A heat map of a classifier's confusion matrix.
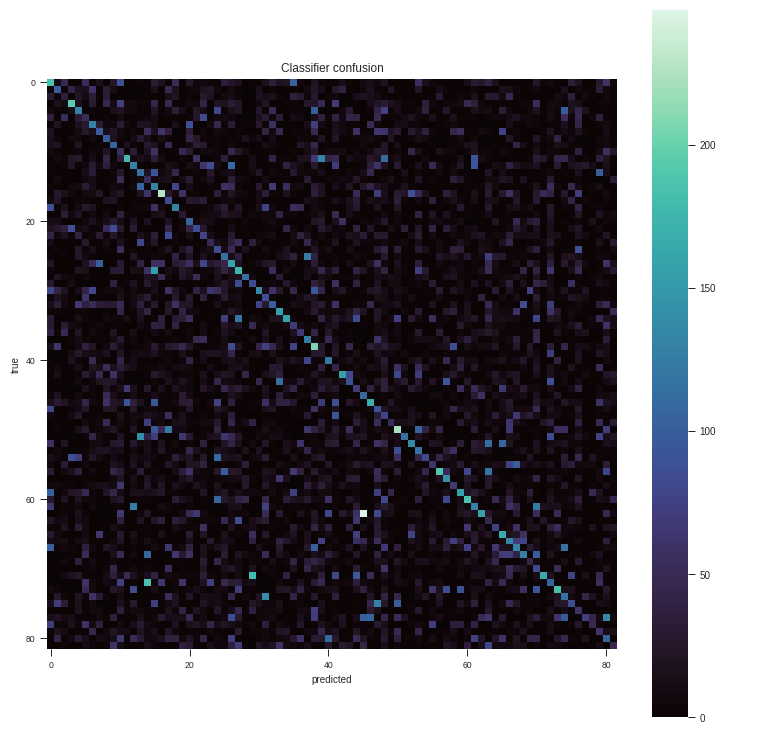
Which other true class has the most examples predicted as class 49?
59
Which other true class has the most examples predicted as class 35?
0
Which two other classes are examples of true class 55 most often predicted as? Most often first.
67, 66
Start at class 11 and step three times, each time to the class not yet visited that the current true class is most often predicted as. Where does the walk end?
14
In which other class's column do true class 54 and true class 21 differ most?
24
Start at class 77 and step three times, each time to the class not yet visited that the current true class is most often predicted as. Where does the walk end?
37
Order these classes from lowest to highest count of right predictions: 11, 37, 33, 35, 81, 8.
81, 35, 8, 37, 33, 11
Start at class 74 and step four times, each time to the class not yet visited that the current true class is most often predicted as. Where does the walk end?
17
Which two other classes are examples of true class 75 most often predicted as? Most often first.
47, 50
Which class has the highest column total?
38
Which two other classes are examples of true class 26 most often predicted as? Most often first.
7, 22
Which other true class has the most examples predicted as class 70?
61
